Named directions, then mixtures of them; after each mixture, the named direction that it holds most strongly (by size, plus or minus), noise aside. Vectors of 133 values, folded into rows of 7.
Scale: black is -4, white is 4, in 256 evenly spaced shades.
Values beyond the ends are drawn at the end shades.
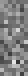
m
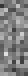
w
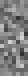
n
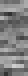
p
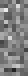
w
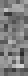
p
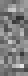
n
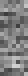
p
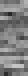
p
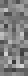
w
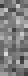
w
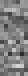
n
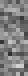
n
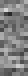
p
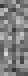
w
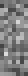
w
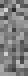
w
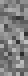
n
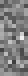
n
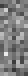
w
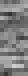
p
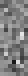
w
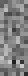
m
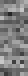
p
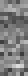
p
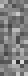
m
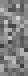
n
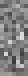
n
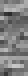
p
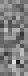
m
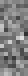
n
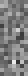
m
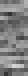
p
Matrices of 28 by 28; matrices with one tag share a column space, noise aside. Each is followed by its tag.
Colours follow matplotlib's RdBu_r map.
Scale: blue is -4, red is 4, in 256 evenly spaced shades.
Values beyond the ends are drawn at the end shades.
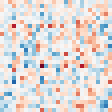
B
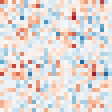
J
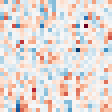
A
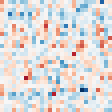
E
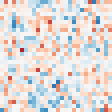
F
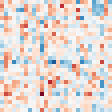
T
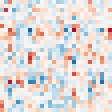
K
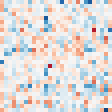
F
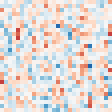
B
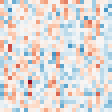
T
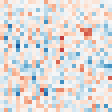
B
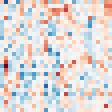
T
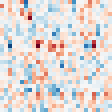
E
